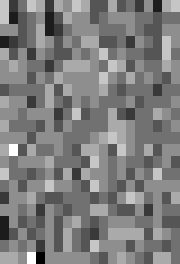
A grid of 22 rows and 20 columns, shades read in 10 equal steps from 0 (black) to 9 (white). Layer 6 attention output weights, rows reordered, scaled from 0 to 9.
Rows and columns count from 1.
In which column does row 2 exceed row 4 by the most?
1
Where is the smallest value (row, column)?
22, 5
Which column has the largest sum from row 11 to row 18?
11
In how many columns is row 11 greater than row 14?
8
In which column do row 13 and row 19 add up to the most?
2
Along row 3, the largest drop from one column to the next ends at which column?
6
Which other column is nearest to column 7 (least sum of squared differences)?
17
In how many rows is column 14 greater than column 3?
12
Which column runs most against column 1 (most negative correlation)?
16
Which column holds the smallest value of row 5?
4
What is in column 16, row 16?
3
